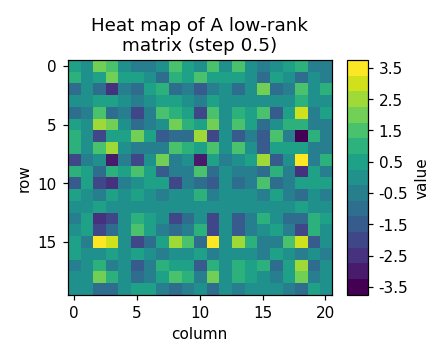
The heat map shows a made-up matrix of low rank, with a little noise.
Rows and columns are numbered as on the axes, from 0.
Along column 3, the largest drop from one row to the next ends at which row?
8
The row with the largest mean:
15
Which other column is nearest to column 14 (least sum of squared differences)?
17
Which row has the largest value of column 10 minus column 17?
6
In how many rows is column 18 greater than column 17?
10
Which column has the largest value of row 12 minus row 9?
18
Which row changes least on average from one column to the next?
12
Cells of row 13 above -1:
13
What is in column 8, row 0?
1.5
